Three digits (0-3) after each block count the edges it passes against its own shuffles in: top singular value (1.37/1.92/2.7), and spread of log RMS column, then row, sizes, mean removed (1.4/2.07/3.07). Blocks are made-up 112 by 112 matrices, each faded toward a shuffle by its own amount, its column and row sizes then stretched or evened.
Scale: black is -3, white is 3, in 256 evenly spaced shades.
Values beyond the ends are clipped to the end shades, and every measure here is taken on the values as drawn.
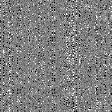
2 3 0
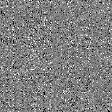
1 2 1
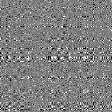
3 2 3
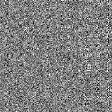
2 2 1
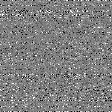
1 0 3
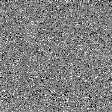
0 0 2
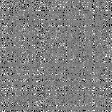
1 3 3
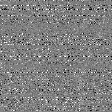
0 1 3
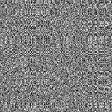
3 2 1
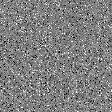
1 1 0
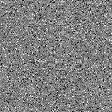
2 0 0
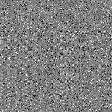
2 0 1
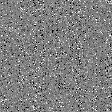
0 2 0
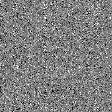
1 2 0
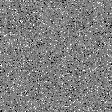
1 0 0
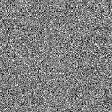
2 1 1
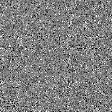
0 2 2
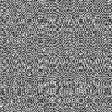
3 1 0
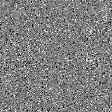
1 1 1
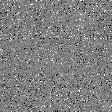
0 1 2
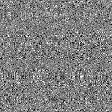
2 0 2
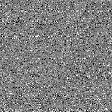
2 0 2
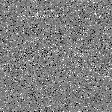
0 0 1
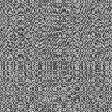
3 0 0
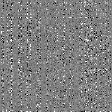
0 3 2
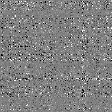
1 2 3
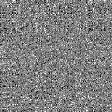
2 1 1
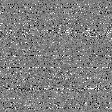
0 0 3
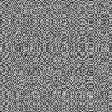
3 1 1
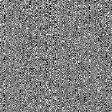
0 3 1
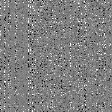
0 3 1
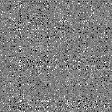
2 2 2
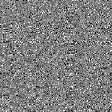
2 1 2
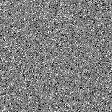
1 0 0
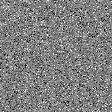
1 1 0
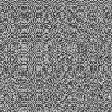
3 0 1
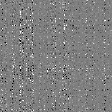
1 3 2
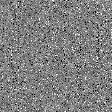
0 2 0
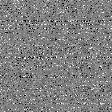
1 0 3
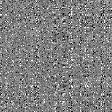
2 2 1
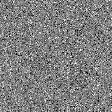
1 1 0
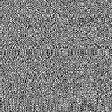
3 0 0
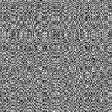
3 2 0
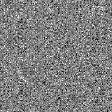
2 2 0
